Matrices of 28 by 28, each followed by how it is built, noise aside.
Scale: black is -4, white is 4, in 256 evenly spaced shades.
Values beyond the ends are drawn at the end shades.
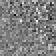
upper triangular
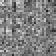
blocks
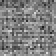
blocks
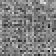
blocks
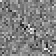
banded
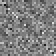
diagonal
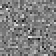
block diagonal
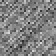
Hankel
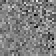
upper triangular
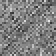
Hankel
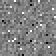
sparse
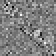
banded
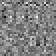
low rank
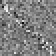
banded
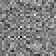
low rank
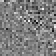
upper triangular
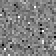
sparse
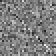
diagonal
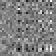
low rank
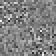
block diagonal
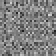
blocks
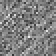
Hankel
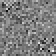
block diagonal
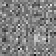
low rank
